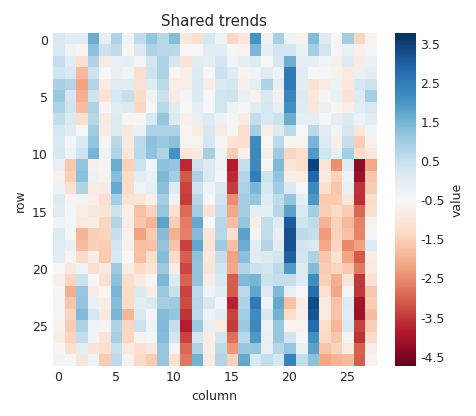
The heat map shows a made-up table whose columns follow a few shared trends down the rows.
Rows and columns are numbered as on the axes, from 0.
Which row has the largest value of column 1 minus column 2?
4
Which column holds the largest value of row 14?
22
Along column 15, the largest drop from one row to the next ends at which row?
11
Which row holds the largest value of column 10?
10
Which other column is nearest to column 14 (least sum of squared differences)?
18
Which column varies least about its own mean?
9
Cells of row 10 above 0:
14
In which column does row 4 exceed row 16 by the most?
26
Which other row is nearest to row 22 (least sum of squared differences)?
13
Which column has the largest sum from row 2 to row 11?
20
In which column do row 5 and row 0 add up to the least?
2
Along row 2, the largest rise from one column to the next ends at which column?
3
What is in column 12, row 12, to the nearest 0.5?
1
